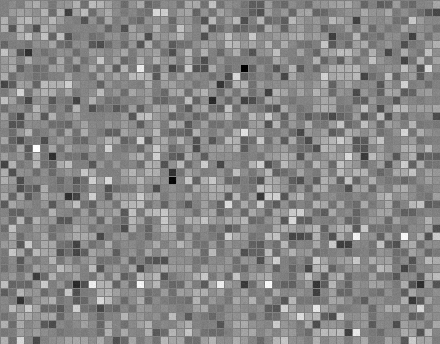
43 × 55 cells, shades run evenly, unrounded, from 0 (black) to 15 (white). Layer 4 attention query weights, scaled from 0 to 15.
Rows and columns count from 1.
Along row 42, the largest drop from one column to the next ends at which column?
44
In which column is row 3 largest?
52
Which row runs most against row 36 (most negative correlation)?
39
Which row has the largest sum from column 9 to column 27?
27
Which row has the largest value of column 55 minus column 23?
30
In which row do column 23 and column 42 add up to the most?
31
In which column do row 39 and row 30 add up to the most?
40
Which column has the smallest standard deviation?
15
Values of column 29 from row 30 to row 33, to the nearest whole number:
12 9 8 9
